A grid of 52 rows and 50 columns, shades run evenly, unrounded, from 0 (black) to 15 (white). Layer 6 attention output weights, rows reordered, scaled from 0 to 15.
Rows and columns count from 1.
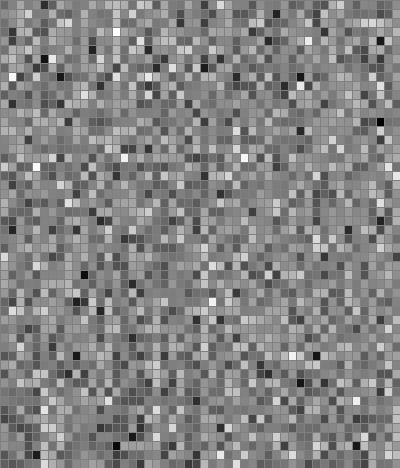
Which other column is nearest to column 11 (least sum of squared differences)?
33
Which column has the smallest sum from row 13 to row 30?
38
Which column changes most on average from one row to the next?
48
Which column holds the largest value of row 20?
50
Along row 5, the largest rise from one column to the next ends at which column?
49
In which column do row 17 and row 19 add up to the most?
30
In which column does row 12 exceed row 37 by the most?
45
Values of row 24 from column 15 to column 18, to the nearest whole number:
8 8 10 11
